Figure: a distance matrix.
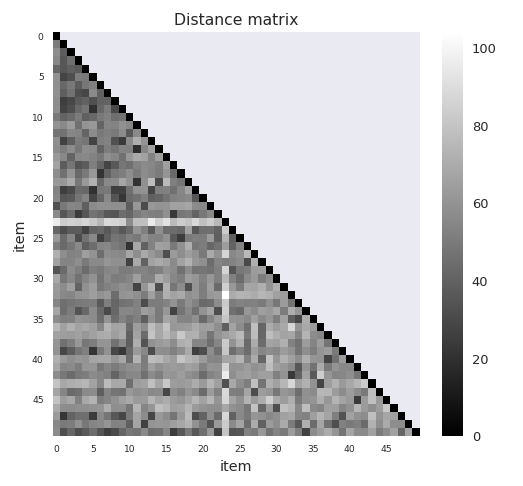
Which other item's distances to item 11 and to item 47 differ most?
18
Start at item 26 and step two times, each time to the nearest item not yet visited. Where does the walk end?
28
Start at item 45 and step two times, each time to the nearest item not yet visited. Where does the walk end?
33
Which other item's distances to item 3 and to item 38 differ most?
25
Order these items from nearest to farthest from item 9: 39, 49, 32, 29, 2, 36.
39, 2, 49, 29, 32, 36
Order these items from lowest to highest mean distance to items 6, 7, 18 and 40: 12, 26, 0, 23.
12, 26, 0, 23
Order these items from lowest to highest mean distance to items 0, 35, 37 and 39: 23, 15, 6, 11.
6, 11, 15, 23
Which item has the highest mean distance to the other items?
23
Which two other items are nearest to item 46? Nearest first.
30, 28
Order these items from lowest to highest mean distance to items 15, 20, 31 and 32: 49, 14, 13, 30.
14, 49, 13, 30
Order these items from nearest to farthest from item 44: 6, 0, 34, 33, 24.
6, 33, 24, 34, 0
